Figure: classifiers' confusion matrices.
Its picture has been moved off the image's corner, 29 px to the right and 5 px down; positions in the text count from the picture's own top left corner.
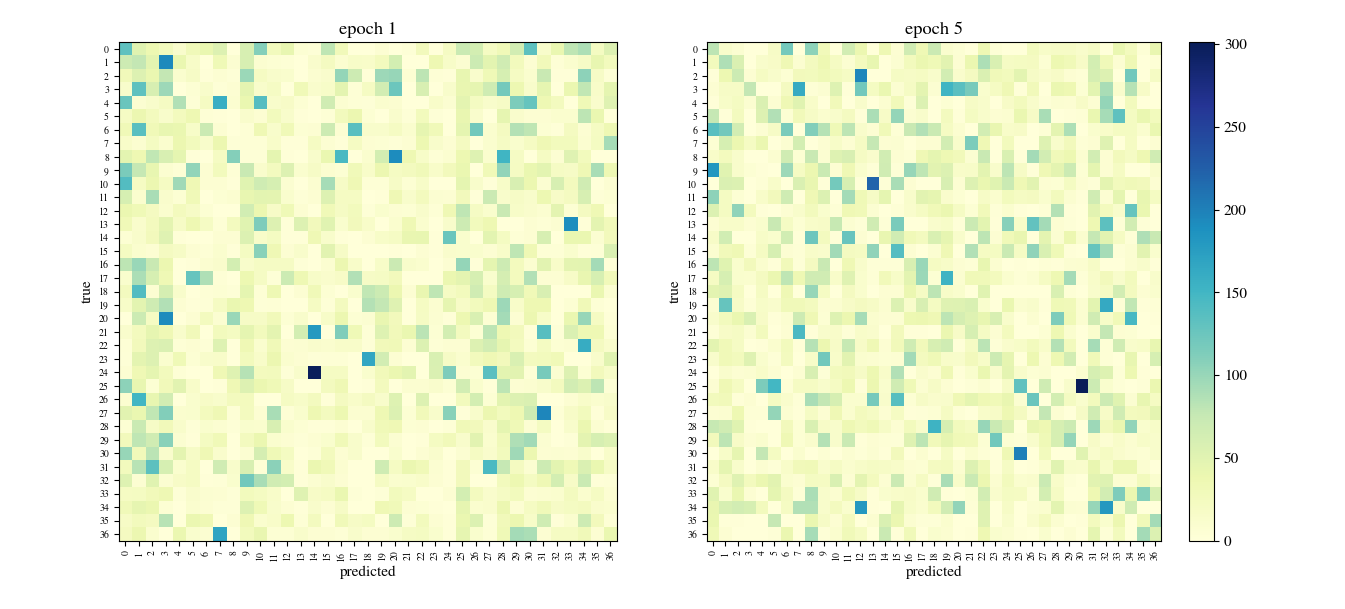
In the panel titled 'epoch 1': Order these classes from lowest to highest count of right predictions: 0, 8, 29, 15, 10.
15, 10, 29, 8, 0
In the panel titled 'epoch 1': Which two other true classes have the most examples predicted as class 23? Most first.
18, 24
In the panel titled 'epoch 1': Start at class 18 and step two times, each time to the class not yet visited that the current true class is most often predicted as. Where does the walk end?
3
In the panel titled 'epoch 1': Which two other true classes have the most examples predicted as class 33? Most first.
13, 0
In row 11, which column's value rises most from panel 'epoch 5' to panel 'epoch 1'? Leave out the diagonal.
2
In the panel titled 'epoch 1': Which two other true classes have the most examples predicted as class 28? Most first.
8, 3
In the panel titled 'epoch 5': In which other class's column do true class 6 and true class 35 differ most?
1
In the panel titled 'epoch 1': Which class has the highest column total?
1
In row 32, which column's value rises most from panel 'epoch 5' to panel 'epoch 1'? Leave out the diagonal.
9
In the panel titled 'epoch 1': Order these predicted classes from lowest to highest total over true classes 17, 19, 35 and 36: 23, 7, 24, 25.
23, 24, 25, 7
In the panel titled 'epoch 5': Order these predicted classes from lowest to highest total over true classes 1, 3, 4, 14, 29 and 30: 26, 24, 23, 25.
26, 24, 23, 25
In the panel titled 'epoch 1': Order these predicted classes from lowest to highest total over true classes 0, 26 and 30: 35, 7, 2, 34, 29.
35, 7, 34, 2, 29
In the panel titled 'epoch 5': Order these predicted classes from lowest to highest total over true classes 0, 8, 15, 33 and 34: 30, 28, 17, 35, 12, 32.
30, 17, 28, 35, 12, 32
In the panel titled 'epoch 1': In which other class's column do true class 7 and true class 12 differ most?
36
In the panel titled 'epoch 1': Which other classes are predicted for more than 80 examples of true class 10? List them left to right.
0, 4, 15
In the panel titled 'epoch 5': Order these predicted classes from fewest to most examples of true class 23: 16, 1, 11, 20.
20, 1, 11, 16
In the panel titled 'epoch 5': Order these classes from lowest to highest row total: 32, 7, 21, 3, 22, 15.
21, 7, 32, 22, 15, 3
